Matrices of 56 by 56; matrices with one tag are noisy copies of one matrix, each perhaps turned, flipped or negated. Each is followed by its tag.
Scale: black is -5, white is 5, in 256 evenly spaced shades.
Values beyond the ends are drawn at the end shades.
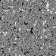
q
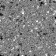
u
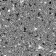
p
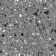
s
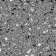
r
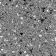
s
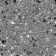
u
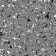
p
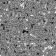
q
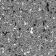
q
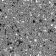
s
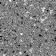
s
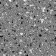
s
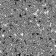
s
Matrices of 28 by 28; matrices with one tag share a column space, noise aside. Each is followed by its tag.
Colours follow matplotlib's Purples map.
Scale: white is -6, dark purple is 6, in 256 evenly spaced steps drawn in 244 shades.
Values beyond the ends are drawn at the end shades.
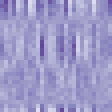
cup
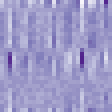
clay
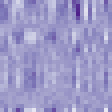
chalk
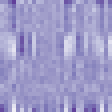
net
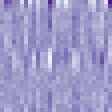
clay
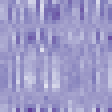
chalk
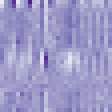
clay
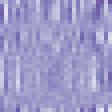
chalk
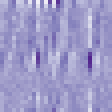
clay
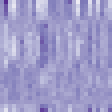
cup
